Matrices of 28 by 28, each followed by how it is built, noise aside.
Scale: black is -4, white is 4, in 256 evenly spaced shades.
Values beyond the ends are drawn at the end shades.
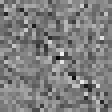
banded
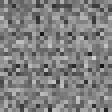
repeating columns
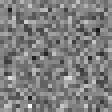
repeating columns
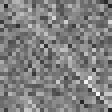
Toeplitz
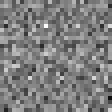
repeating columns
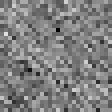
Toeplitz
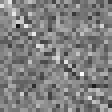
banded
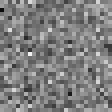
repeating rows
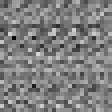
repeating columns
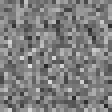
repeating columns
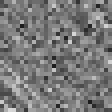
Toeplitz
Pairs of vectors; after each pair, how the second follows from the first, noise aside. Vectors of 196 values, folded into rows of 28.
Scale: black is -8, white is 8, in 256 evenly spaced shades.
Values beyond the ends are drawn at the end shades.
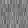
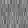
copied.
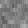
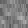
wrapped around.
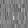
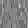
wrapped around.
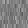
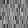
negated, scaled up.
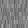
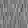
wrapped around.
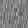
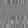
wrapped around, partly zeroed.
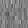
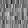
negated, scaled up.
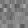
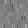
wrapped around, partly zeroed.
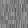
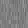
wrapped around, shrunk.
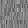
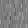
reversed, negated, partly zeroed.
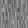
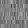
wrapped around.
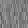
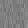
wrapped around, shrunk.
